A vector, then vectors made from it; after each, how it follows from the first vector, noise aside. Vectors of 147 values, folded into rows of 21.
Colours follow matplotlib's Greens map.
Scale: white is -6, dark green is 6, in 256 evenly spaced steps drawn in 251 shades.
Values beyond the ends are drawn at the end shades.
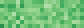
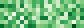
scaled up.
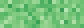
reversed, negated, partly zeroed.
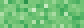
wrapped around, negated, partly zeroed.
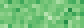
wrapped around, negated, partly zeroed.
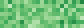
reversed.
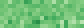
reversed, negated, partly zeroed.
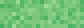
shrunk.
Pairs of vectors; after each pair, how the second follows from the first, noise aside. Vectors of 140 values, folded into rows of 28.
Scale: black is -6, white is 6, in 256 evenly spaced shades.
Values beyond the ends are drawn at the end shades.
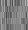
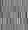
wrapped around, partly zeroed.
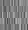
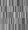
reversed.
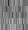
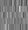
wrapped around, negated, partly zeroed.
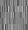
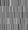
wrapped around, negated, partly zeroed.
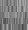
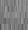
shrunk.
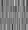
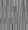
shrunk.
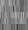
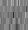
wrapped around, partly zeroed.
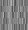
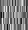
wrapped around, negated, scaled up.
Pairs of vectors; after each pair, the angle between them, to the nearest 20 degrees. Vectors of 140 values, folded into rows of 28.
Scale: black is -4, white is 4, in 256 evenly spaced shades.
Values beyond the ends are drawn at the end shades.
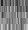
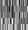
80 degrees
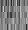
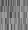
40 degrees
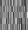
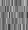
140 degrees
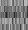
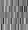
100 degrees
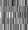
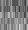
60 degrees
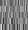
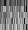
60 degrees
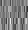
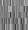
40 degrees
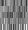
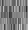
60 degrees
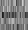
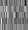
100 degrees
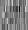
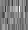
160 degrees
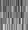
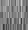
160 degrees
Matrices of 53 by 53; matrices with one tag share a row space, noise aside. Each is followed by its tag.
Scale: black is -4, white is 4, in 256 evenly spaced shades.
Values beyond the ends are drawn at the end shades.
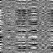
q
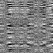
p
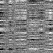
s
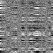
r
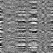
q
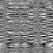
p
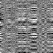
q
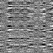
p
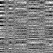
s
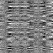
p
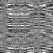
p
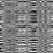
q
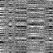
s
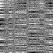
s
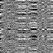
q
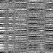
s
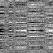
s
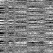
s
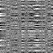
r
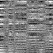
s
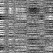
s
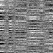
s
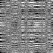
r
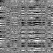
r
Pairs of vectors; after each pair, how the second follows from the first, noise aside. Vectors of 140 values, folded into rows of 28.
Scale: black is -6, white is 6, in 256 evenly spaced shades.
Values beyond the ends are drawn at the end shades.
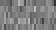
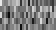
wrapped around, scaled up.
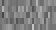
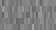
shrunk.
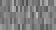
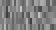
wrapped around, negated.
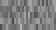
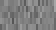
shrunk.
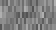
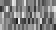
wrapped around, scaled up.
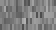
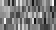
wrapped around, scaled up.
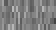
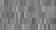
shrunk.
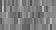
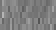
wrapped around, shrunk.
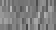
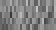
wrapped around, negated.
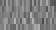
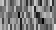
wrapped around, negated, scaled up.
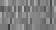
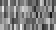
wrapped around, scaled up.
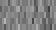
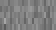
shrunk.
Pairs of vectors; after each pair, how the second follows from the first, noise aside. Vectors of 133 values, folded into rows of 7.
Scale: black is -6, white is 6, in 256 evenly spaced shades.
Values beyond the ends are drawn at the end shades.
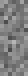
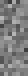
wrapped around, negated.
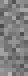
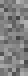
reversed.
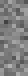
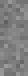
shrunk.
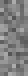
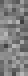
reversed, negated.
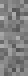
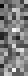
negated, scaled up.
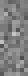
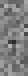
reversed, negated.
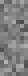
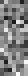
negated, scaled up.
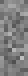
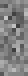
reversed.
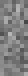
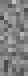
wrapped around, negated.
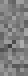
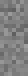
reversed, shrunk.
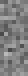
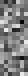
reversed, negated, scaled up.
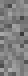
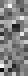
negated, scaled up.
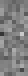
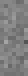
reversed, shrunk.
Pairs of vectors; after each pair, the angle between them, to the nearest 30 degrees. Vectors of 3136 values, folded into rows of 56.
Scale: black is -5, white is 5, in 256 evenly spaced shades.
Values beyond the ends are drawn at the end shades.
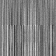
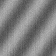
90 degrees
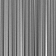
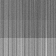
60 degrees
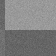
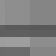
90 degrees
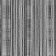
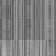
30 degrees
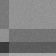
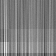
120 degrees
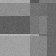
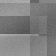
30 degrees
